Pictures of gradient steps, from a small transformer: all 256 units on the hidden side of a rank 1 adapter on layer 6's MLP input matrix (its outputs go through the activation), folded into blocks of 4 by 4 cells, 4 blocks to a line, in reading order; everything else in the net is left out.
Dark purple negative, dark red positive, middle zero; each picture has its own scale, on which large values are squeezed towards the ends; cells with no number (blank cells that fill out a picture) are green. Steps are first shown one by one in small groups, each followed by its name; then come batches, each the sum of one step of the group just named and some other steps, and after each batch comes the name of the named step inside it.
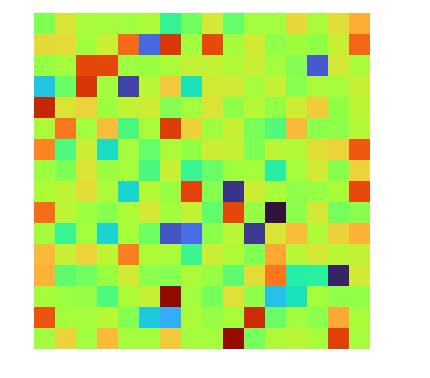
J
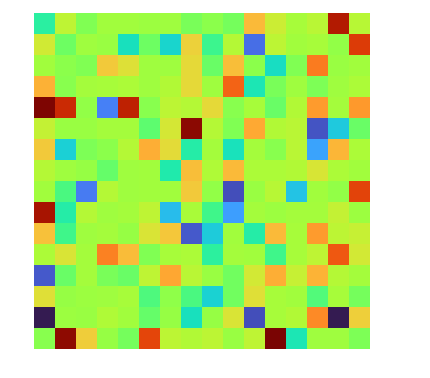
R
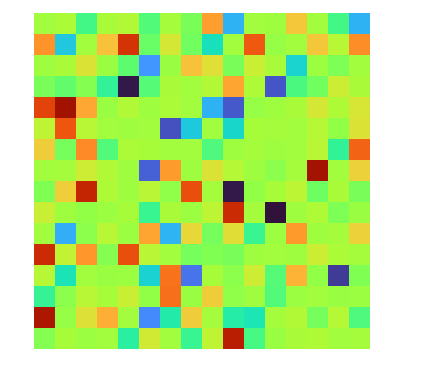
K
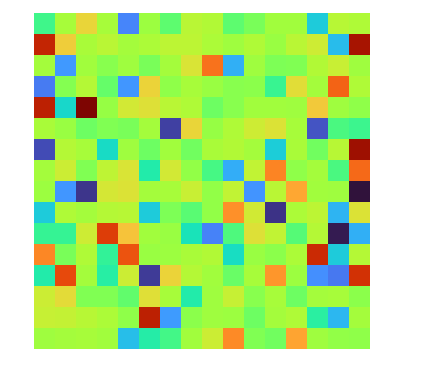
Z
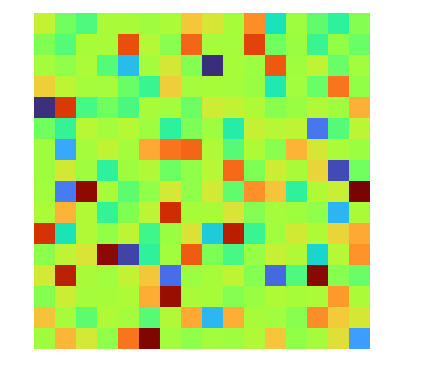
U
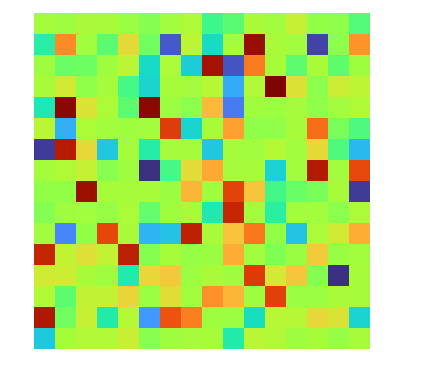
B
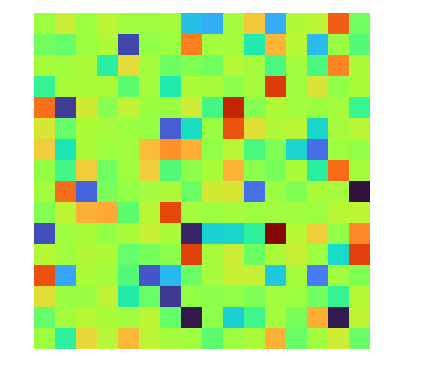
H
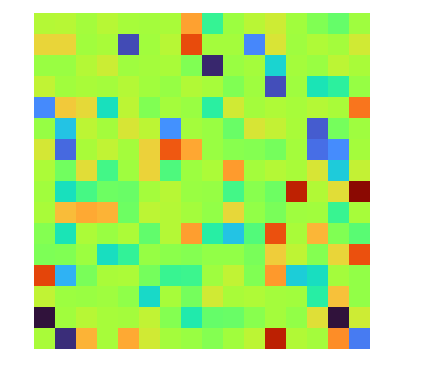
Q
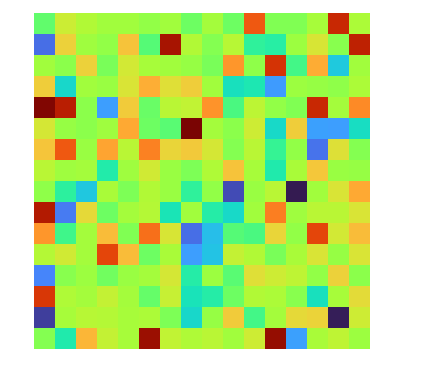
R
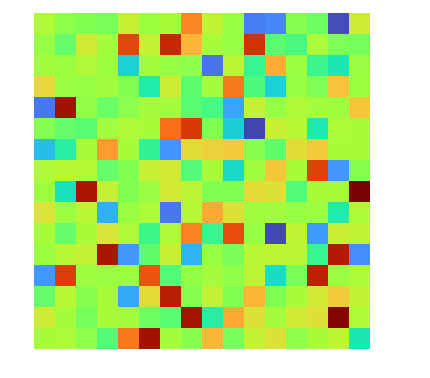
U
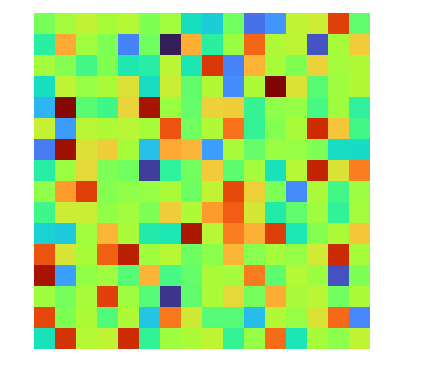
B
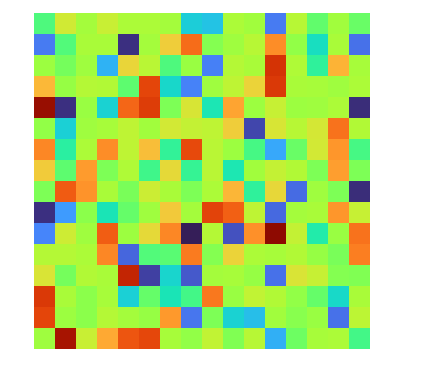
H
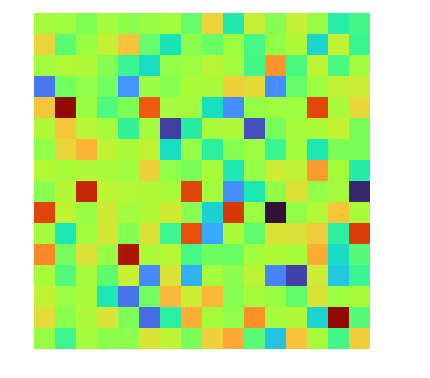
K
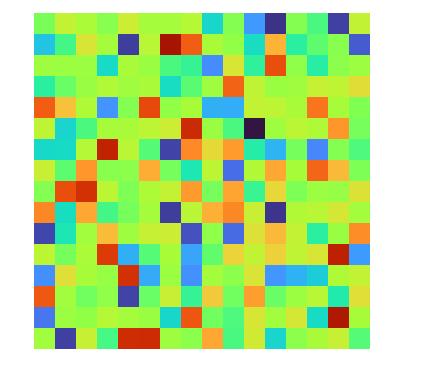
H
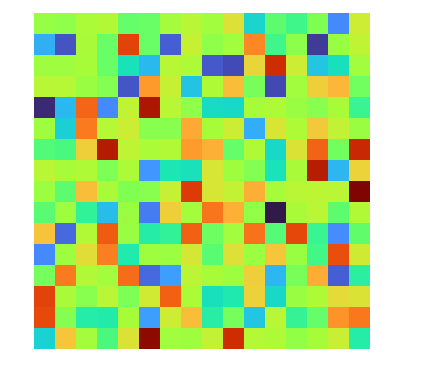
U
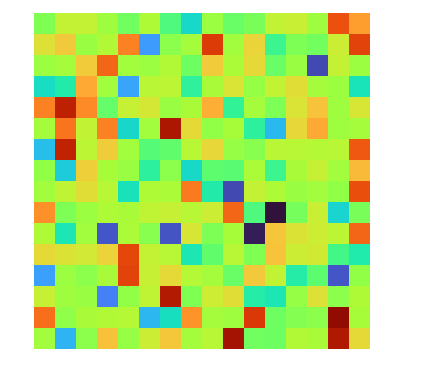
J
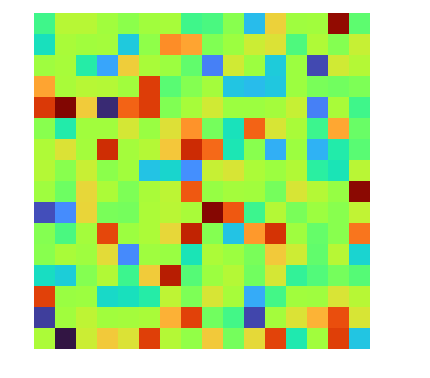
Q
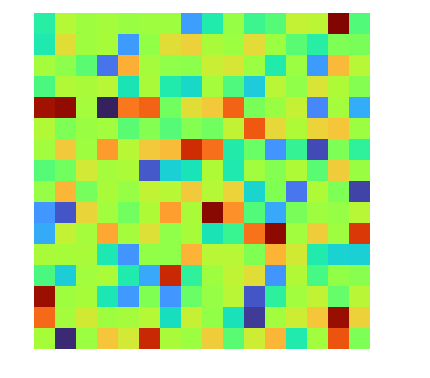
H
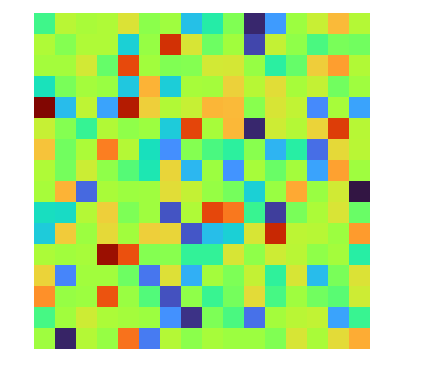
H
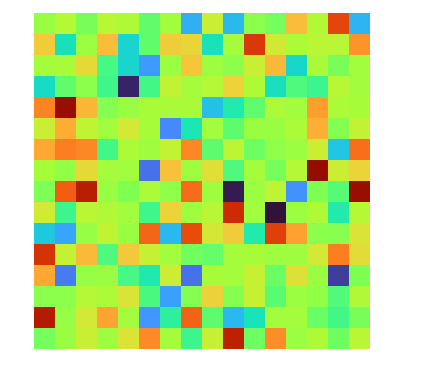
K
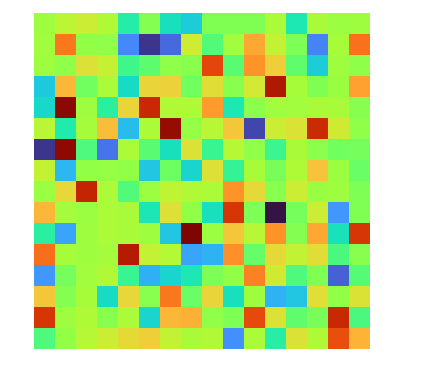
B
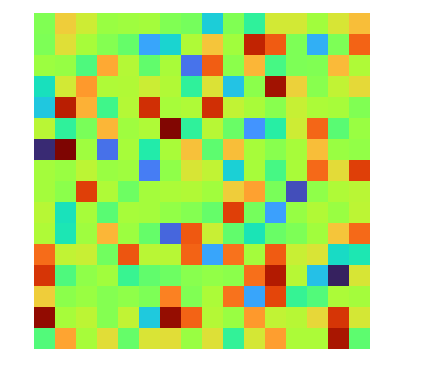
B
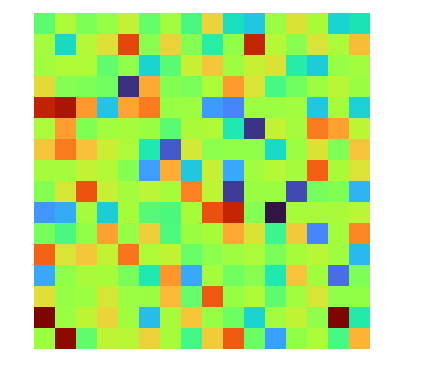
K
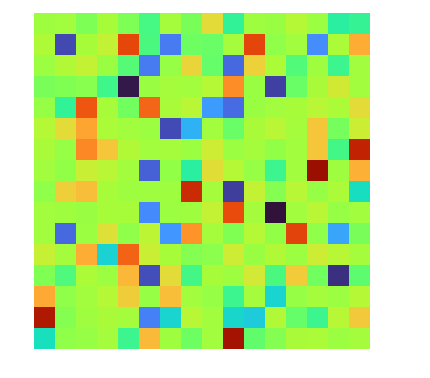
K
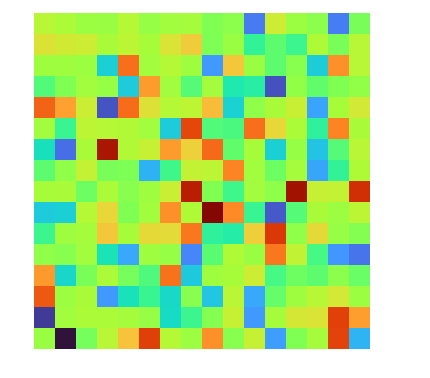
Q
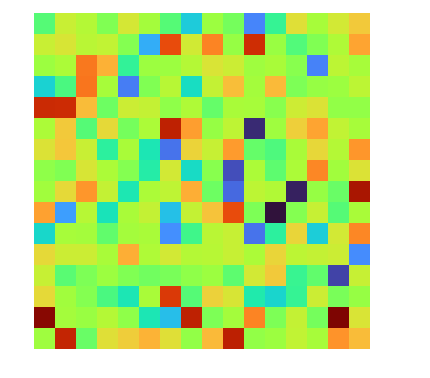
J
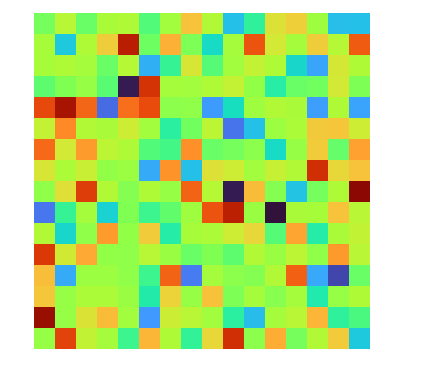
K
